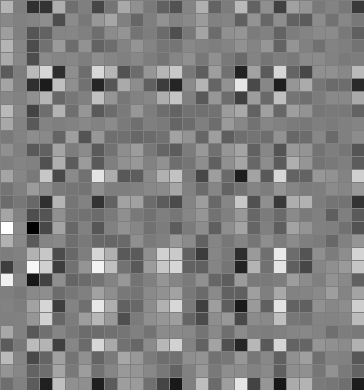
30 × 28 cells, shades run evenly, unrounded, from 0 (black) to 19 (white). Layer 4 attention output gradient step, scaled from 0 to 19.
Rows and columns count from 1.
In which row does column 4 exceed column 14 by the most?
25
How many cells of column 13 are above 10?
14
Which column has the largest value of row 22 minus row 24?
19
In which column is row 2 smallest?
5
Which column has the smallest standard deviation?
2
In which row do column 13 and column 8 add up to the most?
21
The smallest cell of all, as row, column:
18, 3
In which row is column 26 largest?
23
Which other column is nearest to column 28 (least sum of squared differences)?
4
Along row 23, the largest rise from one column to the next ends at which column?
20
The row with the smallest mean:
7
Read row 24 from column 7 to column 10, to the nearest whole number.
8 17 13 7
